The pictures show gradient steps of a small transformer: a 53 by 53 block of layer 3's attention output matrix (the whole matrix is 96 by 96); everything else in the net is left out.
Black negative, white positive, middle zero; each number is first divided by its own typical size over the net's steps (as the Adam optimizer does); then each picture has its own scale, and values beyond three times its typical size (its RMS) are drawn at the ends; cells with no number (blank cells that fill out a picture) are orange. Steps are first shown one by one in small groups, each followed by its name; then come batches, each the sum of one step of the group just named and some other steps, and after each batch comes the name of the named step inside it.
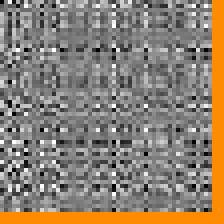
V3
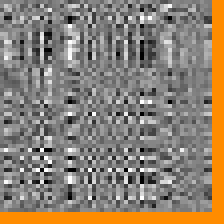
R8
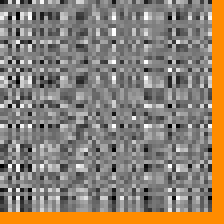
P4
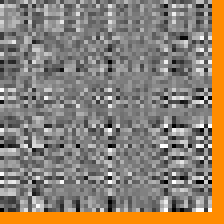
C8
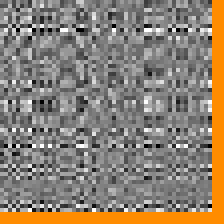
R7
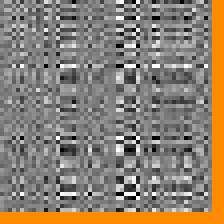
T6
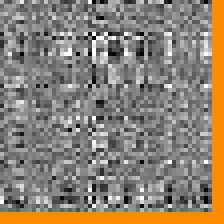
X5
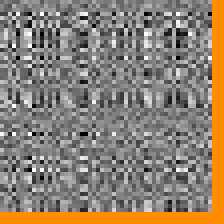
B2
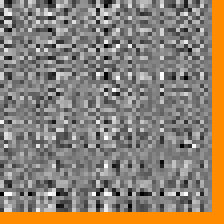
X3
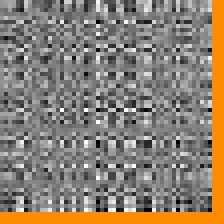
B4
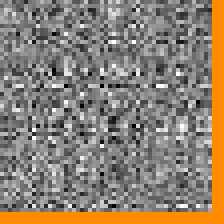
B2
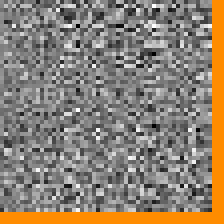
R8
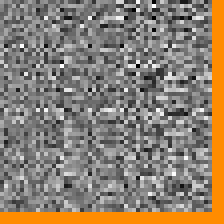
T6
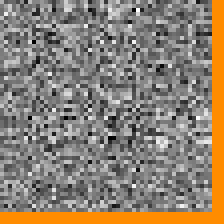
R8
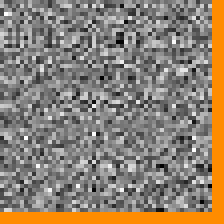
X3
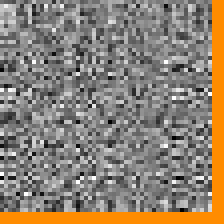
C8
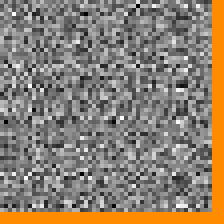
R7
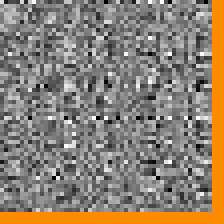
X5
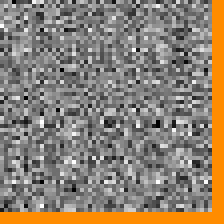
C8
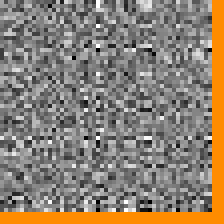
B4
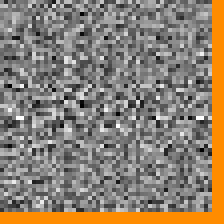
C8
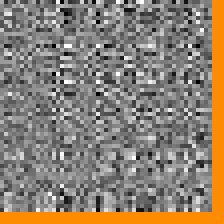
X3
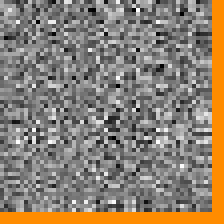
B4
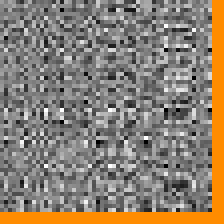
B4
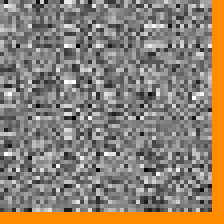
P4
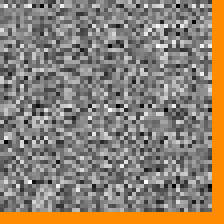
X3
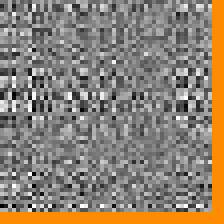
R7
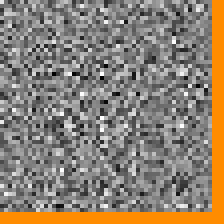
X3
